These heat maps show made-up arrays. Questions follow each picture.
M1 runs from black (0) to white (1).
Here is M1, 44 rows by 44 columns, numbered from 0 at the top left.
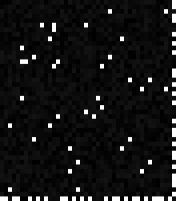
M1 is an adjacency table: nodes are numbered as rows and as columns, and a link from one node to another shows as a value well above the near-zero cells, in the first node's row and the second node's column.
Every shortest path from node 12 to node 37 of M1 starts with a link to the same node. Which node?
node 8
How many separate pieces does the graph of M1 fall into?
3
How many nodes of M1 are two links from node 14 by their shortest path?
3
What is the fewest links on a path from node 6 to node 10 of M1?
3
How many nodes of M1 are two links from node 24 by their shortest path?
1
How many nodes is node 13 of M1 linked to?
3
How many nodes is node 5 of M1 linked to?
3
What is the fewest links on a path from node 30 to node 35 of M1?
4
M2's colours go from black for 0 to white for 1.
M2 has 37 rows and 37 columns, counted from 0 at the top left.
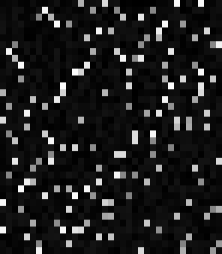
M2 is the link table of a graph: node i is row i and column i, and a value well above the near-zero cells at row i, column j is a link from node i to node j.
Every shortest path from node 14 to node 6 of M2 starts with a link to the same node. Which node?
node 27
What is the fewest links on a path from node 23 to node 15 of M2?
5
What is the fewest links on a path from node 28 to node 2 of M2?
5
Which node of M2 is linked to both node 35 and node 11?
node 30
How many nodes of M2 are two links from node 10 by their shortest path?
5
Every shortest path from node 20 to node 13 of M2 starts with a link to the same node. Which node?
node 25
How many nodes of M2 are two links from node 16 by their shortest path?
5
